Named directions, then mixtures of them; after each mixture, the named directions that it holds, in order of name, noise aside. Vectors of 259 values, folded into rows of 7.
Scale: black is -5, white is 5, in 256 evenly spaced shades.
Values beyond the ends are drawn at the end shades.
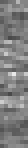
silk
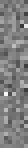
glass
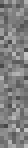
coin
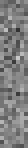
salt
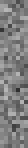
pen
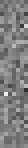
glass.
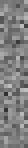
glass, pen, salt.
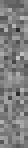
pen, salt.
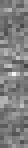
coin, pen, silk.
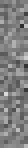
coin, glass.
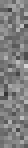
coin, glass, pen.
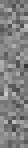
glass, pen.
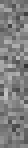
glass, pen, silk.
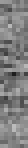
pen, silk.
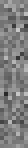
glass, pen, salt.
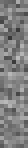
salt, silk.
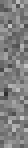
glass, pen, salt.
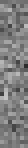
glass, pen, silk.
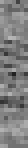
silk.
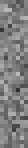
pen.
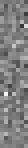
glass.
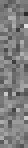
glass, salt.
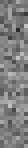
glass, salt, silk.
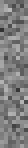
pen.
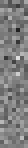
coin, pen, salt.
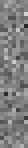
glass, salt.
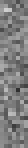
pen.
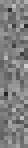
glass, pen, salt.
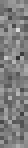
pen, salt.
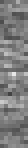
silk.
